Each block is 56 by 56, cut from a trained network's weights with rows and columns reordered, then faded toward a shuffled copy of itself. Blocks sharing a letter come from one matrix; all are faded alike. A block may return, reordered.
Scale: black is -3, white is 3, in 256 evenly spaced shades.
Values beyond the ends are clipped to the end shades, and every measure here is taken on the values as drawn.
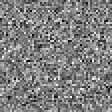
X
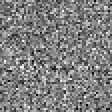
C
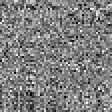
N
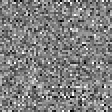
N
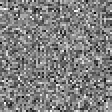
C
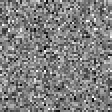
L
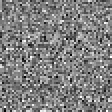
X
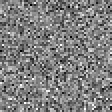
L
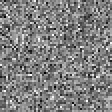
C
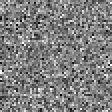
C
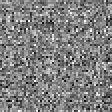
X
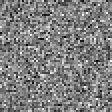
C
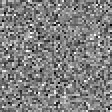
L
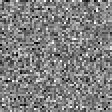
X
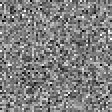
C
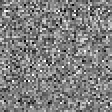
X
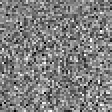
C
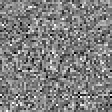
X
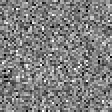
L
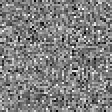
L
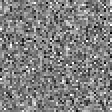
L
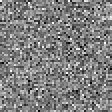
L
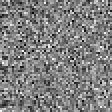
N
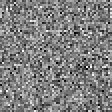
C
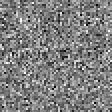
C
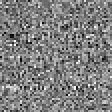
N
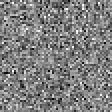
N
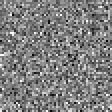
X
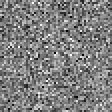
C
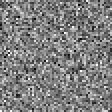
C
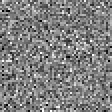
L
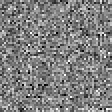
X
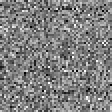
X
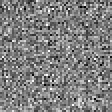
X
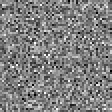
C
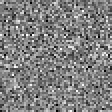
X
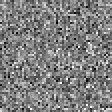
X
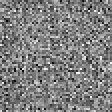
X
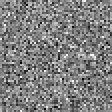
L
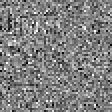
L
